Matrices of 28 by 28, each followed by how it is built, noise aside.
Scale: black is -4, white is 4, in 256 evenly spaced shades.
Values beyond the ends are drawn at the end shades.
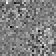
block diagonal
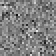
block diagonal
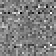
uneven rows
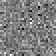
uneven columns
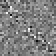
banded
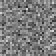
repeating rows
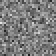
noise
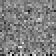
uneven rows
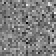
uneven columns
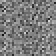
repeating rows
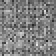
blocks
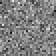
noise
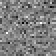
uneven rows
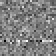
uneven rows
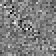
banded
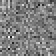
low rank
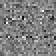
uneven rows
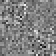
block diagonal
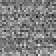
blocks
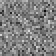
noise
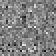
low rank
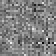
low rank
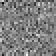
low rank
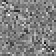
banded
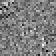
block diagonal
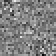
block diagonal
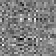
low rank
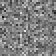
repeating rows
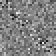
banded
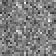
repeating rows
